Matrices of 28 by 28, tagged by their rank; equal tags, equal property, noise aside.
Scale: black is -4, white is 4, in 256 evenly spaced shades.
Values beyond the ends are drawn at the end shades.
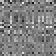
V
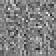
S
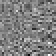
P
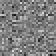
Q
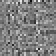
Q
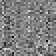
Q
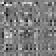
V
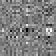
V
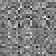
P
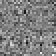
Q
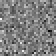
S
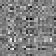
P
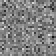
S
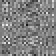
P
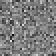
S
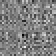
P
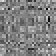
V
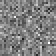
S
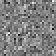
S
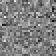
Q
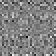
P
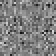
Q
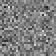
S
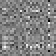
P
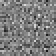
S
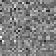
Q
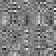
V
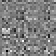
P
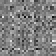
P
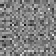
Q
